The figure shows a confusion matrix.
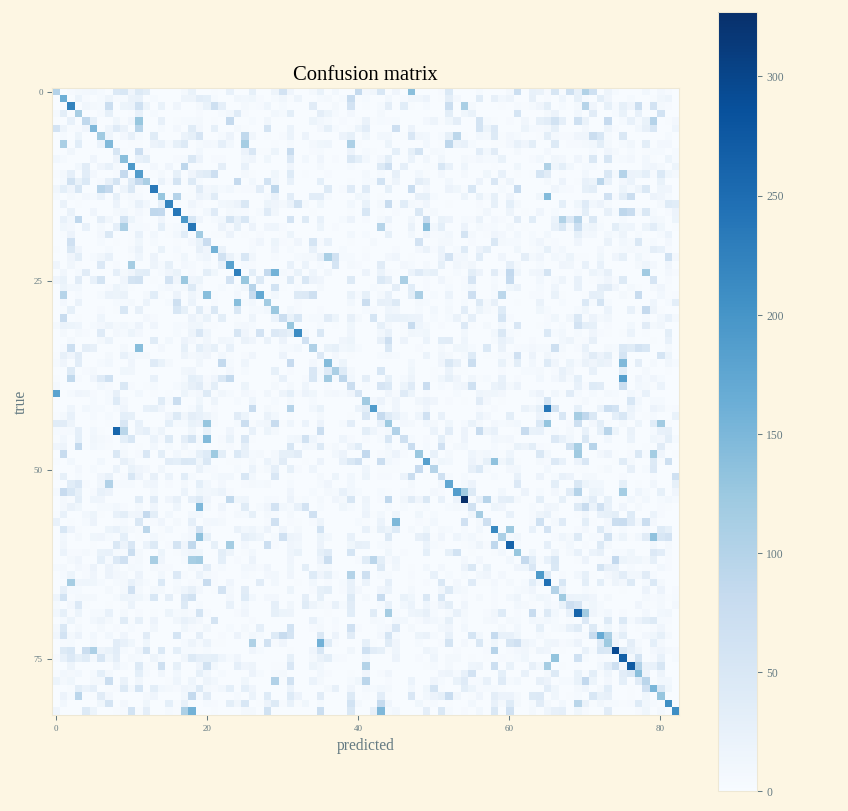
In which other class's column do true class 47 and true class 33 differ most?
69
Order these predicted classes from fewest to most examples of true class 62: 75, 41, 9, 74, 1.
1, 75, 41, 9, 74
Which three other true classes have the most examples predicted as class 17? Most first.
25, 82, 10
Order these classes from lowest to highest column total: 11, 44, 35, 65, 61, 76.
61, 76, 35, 44, 11, 65
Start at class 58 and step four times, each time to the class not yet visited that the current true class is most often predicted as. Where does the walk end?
65
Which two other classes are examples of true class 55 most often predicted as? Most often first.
19, 70
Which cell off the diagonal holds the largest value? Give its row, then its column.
45, 8
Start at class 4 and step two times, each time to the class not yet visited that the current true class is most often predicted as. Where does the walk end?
75
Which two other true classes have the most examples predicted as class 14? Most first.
16, 76
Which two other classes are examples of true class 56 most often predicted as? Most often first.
12, 34
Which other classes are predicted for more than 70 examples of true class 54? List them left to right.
23, 44, 57
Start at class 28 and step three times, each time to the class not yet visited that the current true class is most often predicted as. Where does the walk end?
78
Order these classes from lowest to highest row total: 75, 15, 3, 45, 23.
3, 23, 15, 75, 45
